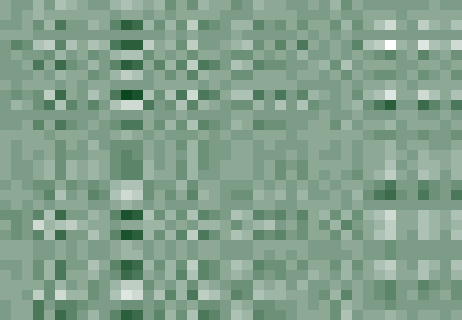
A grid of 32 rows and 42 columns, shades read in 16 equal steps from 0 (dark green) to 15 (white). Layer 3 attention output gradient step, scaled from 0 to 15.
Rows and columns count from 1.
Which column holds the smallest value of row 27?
12
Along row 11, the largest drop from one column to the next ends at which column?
14
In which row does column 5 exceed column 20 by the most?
10
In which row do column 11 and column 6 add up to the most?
30
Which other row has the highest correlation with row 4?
31
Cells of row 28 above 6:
32
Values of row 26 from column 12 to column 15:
9 9 7 8
